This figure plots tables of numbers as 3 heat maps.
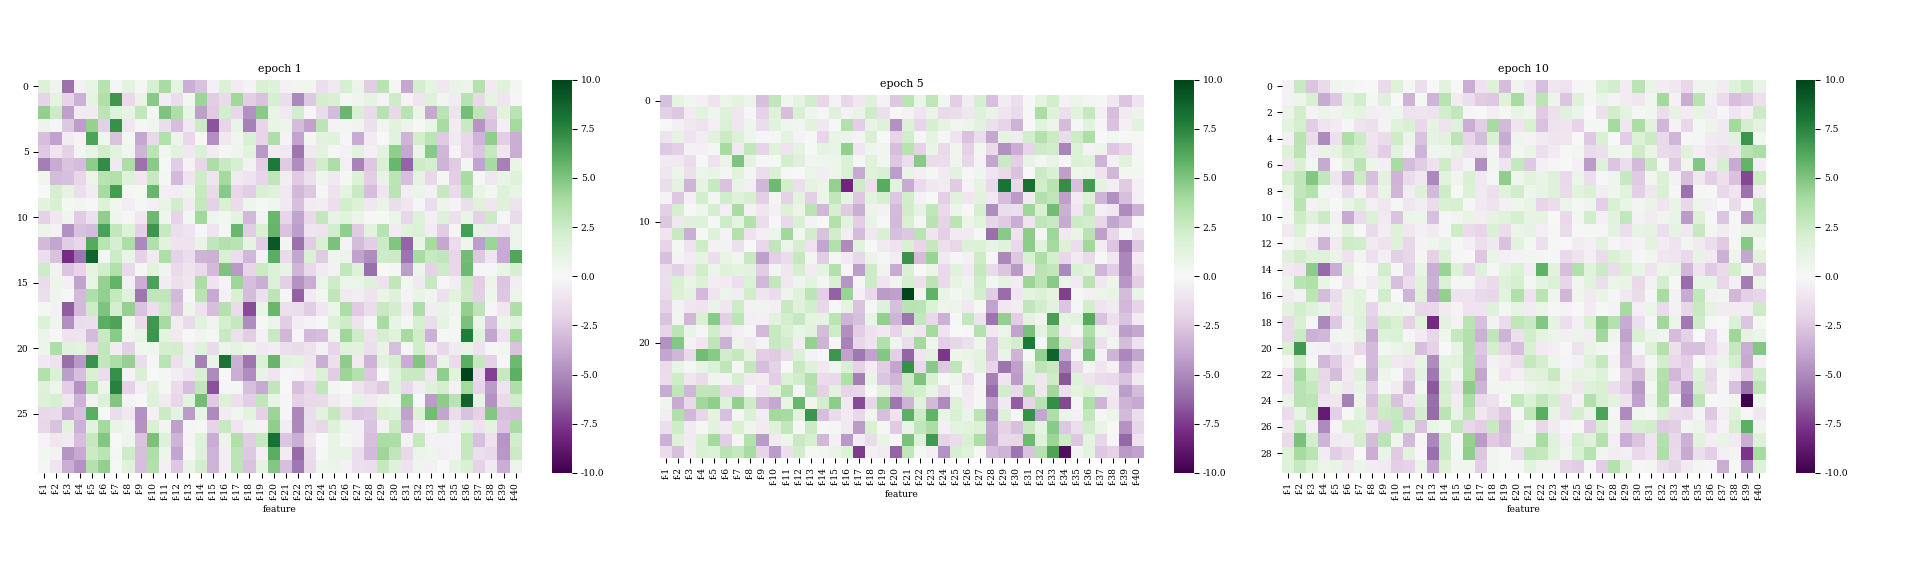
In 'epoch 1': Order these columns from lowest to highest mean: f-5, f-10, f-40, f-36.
f-40, f-5, f-10, f-36
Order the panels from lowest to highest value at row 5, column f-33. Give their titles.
epoch 10, epoch 5, epoch 1
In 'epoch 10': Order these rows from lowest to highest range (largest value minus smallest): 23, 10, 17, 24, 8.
17, 10, 8, 23, 24
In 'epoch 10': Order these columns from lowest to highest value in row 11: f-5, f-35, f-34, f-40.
f-34, f-5, f-40, f-35
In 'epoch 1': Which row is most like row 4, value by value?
25
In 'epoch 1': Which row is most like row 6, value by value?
12
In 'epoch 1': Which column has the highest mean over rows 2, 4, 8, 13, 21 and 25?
f-5
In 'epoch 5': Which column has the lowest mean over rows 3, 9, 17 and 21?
f-28
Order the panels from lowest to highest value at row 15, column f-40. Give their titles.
epoch 5, epoch 1, epoch 10
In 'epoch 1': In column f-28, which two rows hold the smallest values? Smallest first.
14, 13
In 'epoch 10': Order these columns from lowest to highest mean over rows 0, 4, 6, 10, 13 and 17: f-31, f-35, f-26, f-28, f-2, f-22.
f-26, f-22, f-28, f-31, f-35, f-2
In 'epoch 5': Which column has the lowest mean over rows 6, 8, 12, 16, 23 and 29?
f-34
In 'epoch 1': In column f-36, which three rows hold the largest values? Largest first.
22, 24, 19
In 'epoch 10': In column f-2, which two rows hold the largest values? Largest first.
20, 27
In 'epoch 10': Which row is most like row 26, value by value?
4
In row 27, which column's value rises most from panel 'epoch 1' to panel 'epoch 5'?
f-22
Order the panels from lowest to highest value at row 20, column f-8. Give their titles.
epoch 10, epoch 1, epoch 5
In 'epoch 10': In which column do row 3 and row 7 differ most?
f-39
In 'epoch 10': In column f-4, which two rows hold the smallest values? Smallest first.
25, 14
